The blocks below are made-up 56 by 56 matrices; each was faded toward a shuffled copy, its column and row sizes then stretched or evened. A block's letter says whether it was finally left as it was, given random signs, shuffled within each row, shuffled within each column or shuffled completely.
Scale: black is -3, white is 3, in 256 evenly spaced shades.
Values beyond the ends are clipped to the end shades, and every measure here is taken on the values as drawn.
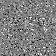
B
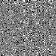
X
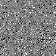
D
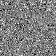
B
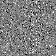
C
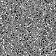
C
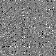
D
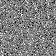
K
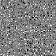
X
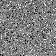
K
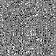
X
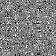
X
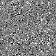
D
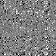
X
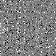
X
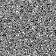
B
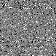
B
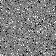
K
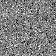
C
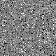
C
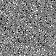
K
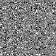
X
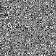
D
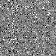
D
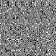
X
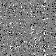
D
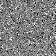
C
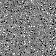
C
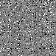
D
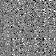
X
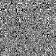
X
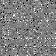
X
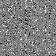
C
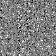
C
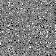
D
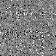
D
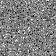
K
